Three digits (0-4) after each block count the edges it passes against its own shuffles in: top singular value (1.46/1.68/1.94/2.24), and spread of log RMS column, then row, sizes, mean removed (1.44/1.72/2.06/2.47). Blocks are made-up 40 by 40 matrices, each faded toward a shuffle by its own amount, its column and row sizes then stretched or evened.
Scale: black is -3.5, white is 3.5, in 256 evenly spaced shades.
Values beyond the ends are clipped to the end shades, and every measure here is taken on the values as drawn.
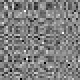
4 1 0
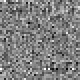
1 0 1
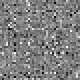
1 2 1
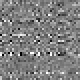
3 1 4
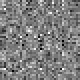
3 1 1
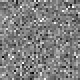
0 0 0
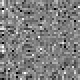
2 2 0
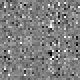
0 3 2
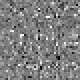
1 1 1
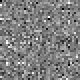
0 1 0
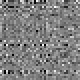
3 0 4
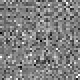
3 0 0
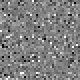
0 0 3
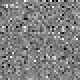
2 0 2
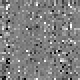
1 3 1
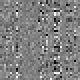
3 4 0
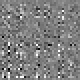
2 4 3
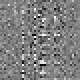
3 4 1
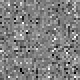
0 3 0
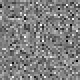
1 1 1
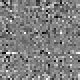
0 2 3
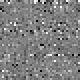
0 0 3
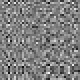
4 3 2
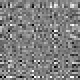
3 3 4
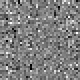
0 3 1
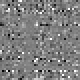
1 2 4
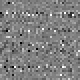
1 2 3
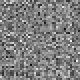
2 0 0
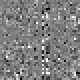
2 4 2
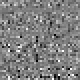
0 2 4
